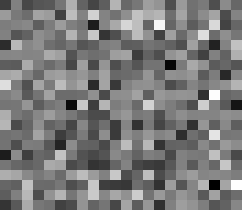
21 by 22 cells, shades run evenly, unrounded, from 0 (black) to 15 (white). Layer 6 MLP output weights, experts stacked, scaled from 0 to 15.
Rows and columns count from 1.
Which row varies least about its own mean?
12
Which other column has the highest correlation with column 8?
10
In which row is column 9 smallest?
3
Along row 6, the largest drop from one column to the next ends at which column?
13
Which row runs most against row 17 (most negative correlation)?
2
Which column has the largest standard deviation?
20
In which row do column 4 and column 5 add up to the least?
1
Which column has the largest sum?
14
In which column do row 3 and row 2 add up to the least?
21
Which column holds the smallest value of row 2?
6
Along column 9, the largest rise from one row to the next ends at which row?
4
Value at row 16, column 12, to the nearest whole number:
7
